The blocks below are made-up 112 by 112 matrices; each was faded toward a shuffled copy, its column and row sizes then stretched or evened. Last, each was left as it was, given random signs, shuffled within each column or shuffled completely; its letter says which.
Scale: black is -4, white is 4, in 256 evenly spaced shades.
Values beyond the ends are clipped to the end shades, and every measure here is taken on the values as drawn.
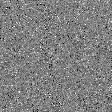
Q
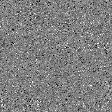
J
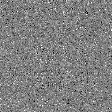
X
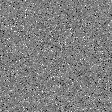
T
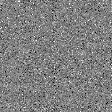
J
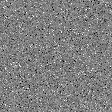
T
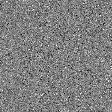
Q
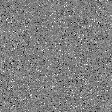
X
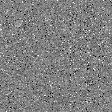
J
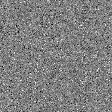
Q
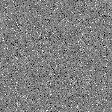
Q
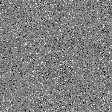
Q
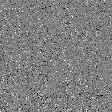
J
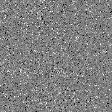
X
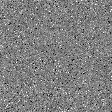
T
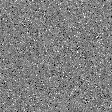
T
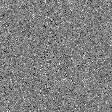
Q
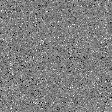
X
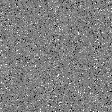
Q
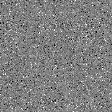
J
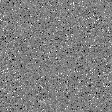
Q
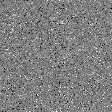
X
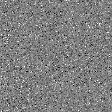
X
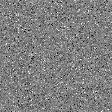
Q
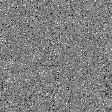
Q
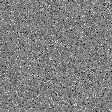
T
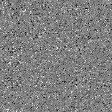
X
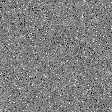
T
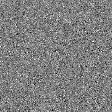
X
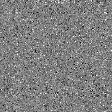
J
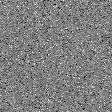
T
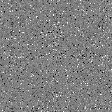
J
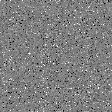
X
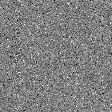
Q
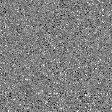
J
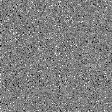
J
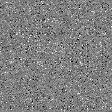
J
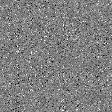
J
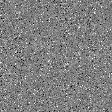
Q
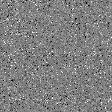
X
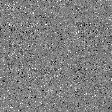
X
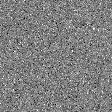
T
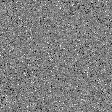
T
